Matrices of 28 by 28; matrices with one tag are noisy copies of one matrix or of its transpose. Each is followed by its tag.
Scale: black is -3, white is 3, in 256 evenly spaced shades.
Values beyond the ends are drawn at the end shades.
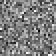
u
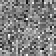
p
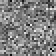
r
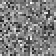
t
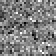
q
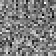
p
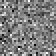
u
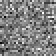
p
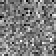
q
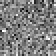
p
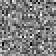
t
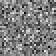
t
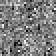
r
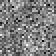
r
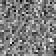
q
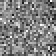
r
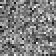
q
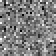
q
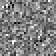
t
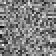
p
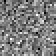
q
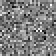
t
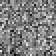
r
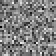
q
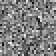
t
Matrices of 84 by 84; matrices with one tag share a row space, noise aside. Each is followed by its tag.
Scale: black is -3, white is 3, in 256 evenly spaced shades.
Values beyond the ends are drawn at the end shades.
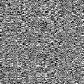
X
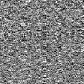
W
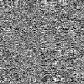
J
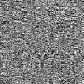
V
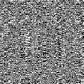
W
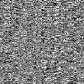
J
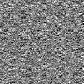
W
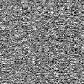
V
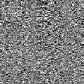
X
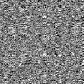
W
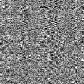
X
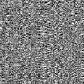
X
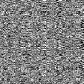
W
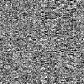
J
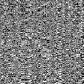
W
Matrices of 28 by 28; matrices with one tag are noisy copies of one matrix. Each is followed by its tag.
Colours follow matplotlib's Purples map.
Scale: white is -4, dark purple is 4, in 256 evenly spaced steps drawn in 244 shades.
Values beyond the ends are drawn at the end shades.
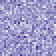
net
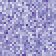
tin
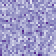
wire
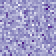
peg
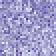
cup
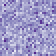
wire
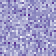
tin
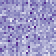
cup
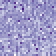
cup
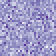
tin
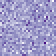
tin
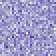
net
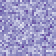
peg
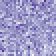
cup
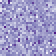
tin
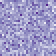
tin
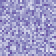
peg
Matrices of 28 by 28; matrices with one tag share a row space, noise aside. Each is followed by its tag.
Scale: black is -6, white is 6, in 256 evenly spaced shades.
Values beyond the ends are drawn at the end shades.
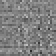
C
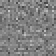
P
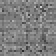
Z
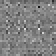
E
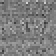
Z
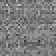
E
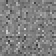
E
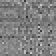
C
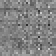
C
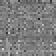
E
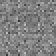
E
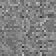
Z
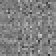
C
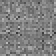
E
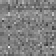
P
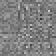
C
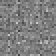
P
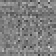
C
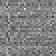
E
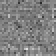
P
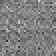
E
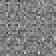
E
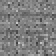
P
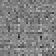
P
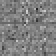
Z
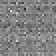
E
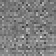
Z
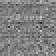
P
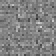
P
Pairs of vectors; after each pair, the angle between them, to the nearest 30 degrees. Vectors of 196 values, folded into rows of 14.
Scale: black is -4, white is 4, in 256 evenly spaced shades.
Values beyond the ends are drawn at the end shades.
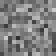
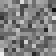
120 degrees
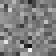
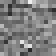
150 degrees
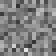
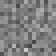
30 degrees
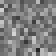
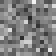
120 degrees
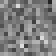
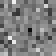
90 degrees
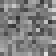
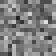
60 degrees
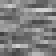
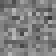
120 degrees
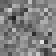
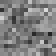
30 degrees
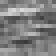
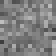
90 degrees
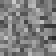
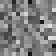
150 degrees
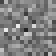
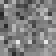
90 degrees
